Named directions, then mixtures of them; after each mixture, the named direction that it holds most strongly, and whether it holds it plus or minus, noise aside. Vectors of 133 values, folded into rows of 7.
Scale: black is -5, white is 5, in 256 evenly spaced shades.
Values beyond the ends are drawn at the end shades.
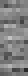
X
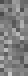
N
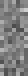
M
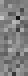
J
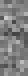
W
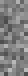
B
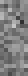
N, minus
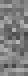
W, plus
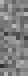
W, plus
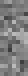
W, minus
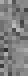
N, minus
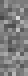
J, minus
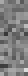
B, plus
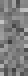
M, plus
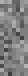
N, minus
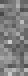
N, plus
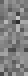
J, minus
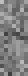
N, minus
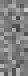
M, plus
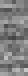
X, minus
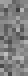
N, minus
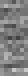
X, minus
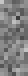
J, plus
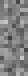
B, minus
